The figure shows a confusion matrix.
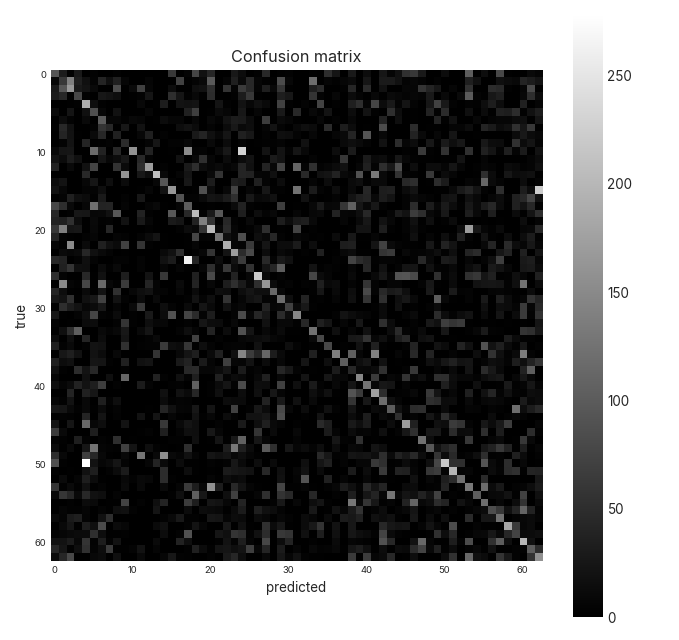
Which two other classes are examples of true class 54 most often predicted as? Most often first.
43, 18
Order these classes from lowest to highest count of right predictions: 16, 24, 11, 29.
11, 24, 16, 29
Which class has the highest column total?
24
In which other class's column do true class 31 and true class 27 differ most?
1
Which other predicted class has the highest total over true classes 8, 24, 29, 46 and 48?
17
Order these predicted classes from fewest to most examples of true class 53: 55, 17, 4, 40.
4, 40, 17, 55
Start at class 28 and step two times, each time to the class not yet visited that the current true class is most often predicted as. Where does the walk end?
18
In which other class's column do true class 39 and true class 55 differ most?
38
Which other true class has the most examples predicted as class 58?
45
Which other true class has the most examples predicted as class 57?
60
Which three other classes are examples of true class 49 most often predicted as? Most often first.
14, 11, 4
